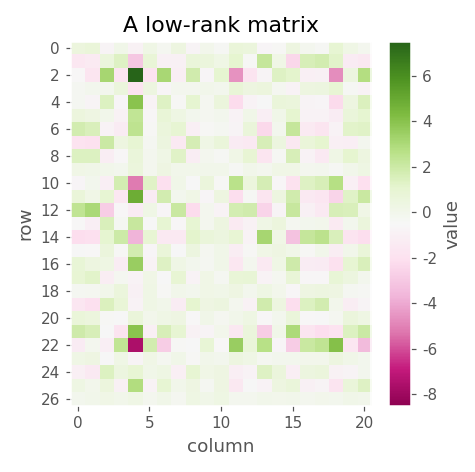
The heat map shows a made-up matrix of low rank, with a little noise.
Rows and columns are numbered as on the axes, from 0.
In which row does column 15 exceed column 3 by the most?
21
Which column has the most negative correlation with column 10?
12
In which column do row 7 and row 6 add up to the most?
4
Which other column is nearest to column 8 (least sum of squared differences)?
2
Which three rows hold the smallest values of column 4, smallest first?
22, 10, 14
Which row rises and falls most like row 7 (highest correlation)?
24
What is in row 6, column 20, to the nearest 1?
1
